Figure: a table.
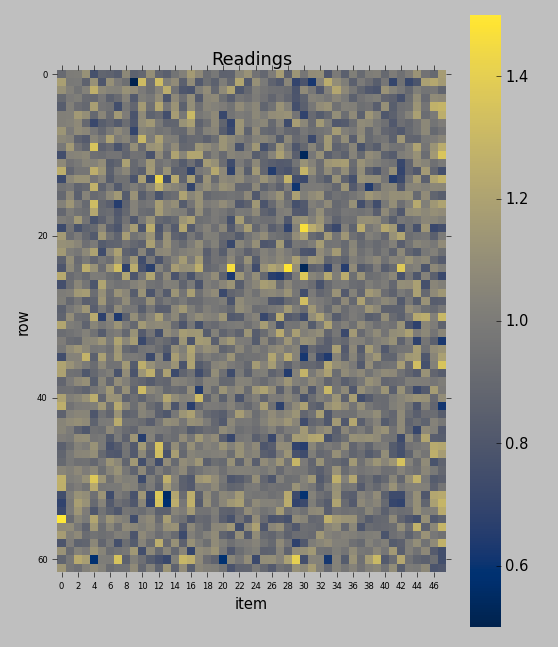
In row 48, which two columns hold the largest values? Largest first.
42, 29
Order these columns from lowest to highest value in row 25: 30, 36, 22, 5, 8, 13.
36, 5, 13, 22, 8, 30
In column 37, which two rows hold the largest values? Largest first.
19, 28
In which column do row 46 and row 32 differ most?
12
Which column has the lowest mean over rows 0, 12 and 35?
33
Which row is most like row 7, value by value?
57
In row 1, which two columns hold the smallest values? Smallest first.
9, 31
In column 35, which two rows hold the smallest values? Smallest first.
24, 32
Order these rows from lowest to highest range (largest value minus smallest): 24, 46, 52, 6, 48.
6, 48, 46, 52, 24
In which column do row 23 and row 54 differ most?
47
